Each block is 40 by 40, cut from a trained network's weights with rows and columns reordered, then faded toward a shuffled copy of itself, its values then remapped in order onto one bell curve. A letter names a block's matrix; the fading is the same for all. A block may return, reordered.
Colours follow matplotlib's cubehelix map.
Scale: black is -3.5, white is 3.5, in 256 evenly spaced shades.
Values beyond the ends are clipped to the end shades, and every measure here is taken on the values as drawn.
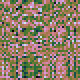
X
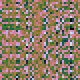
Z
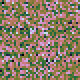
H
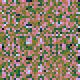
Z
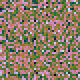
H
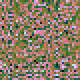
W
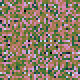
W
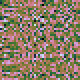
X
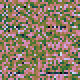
H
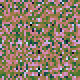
W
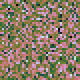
Z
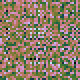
X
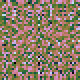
W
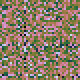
H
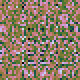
X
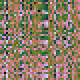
Z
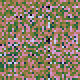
H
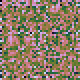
H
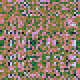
X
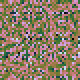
H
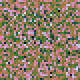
W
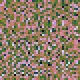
Z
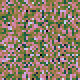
W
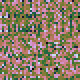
H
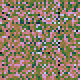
H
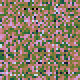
H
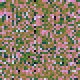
H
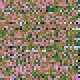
H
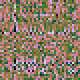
H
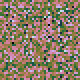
W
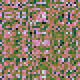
X
